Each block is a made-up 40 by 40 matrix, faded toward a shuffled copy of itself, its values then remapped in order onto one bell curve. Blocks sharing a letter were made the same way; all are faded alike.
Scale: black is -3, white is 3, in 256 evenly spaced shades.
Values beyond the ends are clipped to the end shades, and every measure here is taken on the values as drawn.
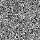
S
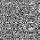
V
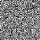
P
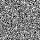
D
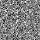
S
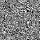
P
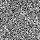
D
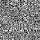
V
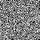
D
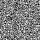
D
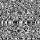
V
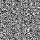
P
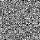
P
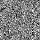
S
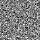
S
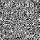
P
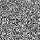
V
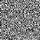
P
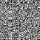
P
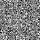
S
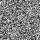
D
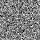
D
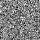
D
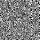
S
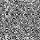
P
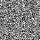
S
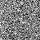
D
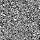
S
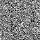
S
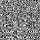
V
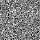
S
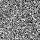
D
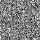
S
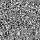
P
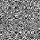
V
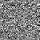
V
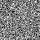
D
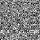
P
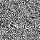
P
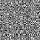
V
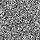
D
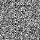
S
